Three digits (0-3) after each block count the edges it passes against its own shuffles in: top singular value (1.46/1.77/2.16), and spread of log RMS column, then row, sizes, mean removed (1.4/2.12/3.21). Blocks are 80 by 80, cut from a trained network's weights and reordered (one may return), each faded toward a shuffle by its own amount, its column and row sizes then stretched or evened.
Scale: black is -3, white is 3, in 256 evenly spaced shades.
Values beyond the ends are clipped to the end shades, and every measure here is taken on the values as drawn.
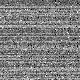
3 0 0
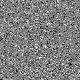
1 0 0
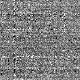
1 2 1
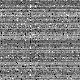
3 1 0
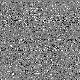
1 0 2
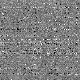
0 1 2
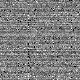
2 1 1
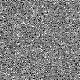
2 0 0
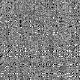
1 1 2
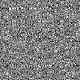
2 0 1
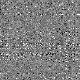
0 1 2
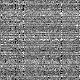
3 2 1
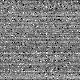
2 0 1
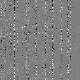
1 3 1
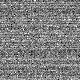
2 0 0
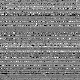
3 0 3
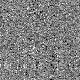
1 0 0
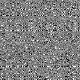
3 0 2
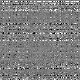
2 2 3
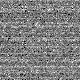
2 0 1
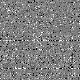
2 1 2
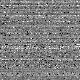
2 0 2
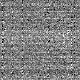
2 2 0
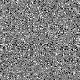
2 0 1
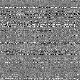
1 1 3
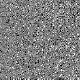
1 2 0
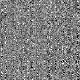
1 2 0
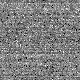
1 0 0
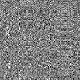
3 1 1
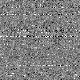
1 0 2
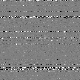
2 0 3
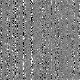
1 3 0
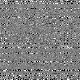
1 1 3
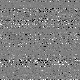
0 1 3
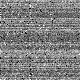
3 0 0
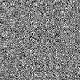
2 0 0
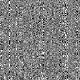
2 2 1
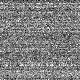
2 0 1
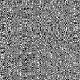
3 2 0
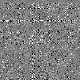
1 2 2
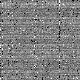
2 2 0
